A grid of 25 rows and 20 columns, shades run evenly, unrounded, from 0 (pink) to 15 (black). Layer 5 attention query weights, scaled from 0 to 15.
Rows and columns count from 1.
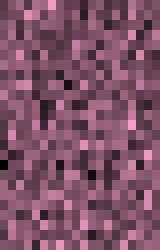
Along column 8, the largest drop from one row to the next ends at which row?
25
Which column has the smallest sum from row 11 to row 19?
17
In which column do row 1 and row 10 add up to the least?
7
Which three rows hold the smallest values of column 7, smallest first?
1, 20, 13
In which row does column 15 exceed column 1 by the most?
10
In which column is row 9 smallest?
4
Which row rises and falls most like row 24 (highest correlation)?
18
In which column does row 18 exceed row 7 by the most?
12
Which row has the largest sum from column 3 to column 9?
8
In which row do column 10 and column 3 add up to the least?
6
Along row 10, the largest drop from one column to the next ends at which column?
16
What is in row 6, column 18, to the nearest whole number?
2
